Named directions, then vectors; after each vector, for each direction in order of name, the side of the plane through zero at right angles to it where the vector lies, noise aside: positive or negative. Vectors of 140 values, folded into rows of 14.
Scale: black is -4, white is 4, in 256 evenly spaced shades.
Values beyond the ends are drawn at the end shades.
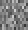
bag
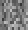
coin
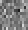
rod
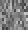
negative, positive, negative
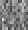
positive, negative, positive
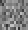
positive, positive, negative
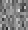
negative, positive, negative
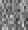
positive, negative, positive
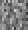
positive, negative, negative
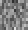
negative, positive, positive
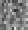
negative, positive, positive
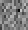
positive, positive, positive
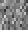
negative, negative, negative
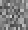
negative, negative, positive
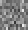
negative, negative, positive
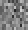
negative, positive, positive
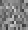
positive, positive, negative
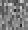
negative, positive, positive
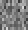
positive, negative, positive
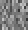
positive, negative, positive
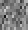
positive, positive, positive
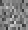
positive, positive, negative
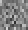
negative, negative, positive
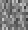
positive, negative, positive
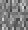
positive, negative, positive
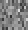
negative, positive, negative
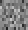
positive, positive, negative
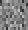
positive, positive, negative
